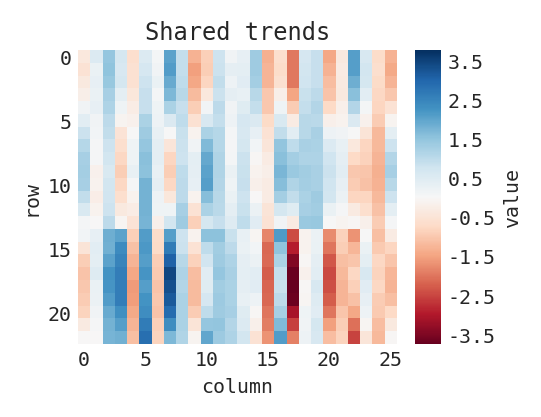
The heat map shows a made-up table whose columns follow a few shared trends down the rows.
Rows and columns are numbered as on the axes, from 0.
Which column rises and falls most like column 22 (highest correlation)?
14
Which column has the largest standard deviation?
17
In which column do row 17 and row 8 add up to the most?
5
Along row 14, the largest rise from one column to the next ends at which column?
16
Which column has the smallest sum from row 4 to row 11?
24
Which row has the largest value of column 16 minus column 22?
22
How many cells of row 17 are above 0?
14
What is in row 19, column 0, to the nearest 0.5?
-1
